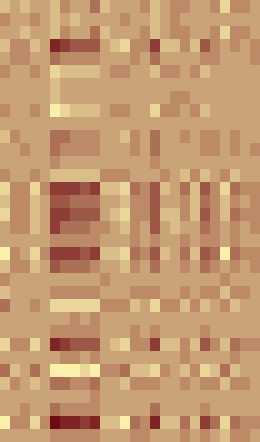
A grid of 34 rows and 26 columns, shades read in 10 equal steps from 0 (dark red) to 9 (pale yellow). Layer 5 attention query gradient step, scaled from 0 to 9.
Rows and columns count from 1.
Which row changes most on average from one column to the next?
33
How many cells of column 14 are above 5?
17
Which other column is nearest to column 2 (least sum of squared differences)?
26
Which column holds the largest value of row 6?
6
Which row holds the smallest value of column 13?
29
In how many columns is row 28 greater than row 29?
8
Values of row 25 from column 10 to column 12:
5 6 6
